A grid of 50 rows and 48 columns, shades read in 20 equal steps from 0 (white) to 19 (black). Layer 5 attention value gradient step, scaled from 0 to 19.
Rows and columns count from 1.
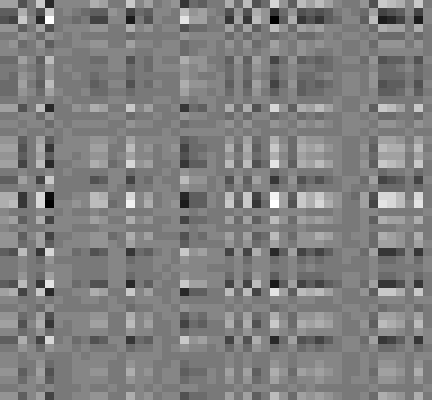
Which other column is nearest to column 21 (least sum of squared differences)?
6
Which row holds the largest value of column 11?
3
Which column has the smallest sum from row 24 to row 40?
31
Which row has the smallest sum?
26
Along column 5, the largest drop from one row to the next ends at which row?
37
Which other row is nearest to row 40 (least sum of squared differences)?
47
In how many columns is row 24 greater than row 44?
10
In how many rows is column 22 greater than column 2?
25
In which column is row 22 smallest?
21
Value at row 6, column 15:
7
